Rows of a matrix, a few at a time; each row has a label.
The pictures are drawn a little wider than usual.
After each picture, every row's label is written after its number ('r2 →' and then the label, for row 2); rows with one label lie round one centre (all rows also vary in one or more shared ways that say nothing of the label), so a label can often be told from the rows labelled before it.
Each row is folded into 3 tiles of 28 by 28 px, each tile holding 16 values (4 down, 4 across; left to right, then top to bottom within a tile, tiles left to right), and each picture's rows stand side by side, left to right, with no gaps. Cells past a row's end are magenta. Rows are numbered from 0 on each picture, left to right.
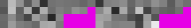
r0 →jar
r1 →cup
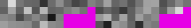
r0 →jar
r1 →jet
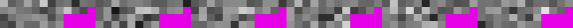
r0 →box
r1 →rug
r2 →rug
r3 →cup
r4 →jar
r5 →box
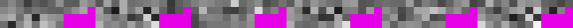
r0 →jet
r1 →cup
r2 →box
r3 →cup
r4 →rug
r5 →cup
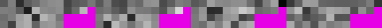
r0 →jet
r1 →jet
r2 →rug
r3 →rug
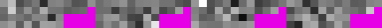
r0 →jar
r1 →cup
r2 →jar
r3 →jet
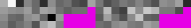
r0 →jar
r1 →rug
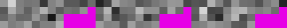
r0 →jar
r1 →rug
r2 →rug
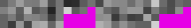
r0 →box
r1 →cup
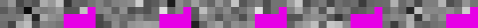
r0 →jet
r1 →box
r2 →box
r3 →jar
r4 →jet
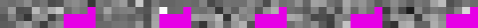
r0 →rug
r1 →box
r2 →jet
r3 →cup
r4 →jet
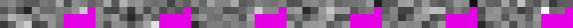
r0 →jet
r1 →cup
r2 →box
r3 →rug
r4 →rug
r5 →box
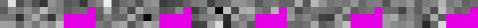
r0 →jar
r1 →jar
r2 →jet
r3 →cup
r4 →cup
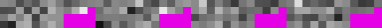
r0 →jet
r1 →box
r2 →jar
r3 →jar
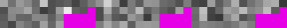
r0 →box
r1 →jar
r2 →rug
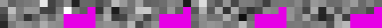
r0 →box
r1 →rug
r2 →jar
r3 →cup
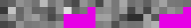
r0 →box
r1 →cup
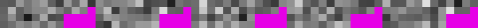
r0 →rug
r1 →box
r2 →jar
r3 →jar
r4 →box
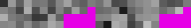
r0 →cup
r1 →jet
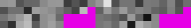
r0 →jet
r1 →jar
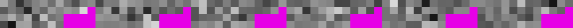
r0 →jet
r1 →cup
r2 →jar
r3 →rug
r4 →jar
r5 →box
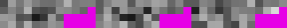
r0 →cup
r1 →cup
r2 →jet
